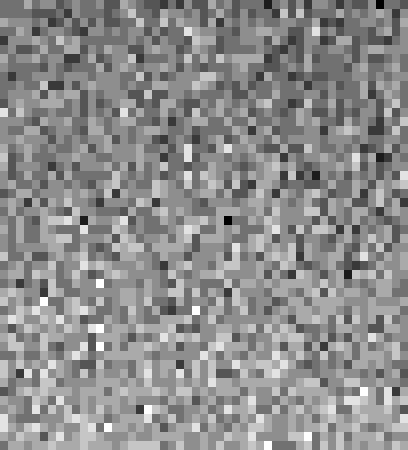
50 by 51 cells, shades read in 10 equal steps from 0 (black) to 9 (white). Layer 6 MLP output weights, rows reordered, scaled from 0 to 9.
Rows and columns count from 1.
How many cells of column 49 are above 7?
2
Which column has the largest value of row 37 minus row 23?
13
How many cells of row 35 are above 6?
7
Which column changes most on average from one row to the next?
21
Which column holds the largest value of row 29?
46
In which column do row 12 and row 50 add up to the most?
34
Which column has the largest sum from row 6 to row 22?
16
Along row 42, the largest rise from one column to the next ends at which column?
4
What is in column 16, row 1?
6
